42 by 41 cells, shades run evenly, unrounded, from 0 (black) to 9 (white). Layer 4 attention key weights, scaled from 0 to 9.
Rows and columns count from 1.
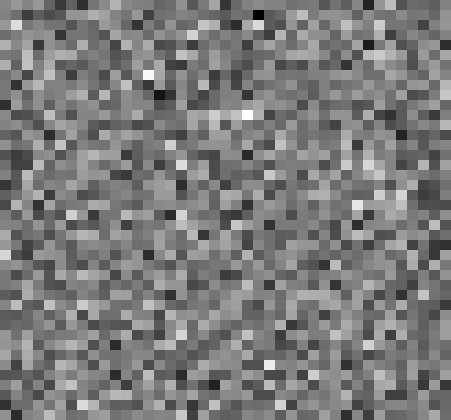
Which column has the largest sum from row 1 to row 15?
35
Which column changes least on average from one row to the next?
38
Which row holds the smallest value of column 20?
39
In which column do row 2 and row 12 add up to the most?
23
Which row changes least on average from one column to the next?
2
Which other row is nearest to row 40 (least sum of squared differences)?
4
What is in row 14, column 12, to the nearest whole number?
6
